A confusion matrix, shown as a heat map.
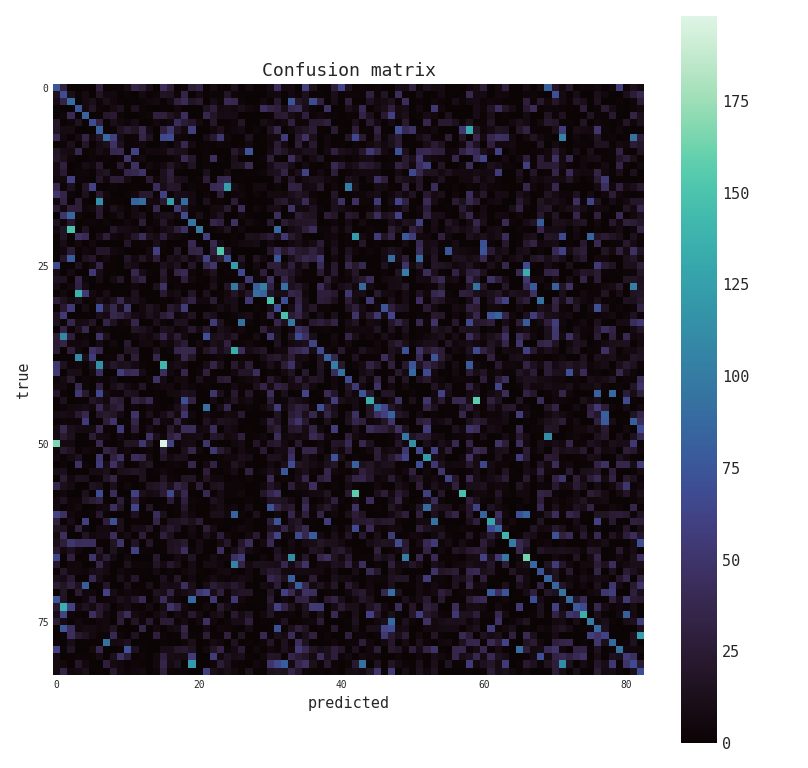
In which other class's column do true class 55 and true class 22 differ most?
60
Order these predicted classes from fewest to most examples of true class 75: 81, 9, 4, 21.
4, 81, 9, 21
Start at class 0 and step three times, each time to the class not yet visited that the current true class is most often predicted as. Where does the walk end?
26
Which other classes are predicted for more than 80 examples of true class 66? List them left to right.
33, 49, 63
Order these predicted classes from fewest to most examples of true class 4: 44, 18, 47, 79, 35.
79, 44, 35, 18, 47
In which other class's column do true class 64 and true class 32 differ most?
62
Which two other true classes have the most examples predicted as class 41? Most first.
14, 29
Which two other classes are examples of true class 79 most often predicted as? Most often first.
65, 10
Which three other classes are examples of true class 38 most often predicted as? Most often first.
3, 53, 5
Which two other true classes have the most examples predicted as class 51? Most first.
24, 53
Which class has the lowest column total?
64
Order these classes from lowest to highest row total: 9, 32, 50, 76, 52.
76, 52, 9, 32, 50
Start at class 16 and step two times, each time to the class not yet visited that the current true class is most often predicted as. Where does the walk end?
58
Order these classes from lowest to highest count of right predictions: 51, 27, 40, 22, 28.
22, 27, 51, 28, 40
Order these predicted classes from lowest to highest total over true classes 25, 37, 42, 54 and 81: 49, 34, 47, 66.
47, 34, 49, 66
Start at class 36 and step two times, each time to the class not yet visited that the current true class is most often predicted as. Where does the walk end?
11
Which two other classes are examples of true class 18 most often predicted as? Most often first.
2, 48
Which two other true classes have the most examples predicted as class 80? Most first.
74, 44
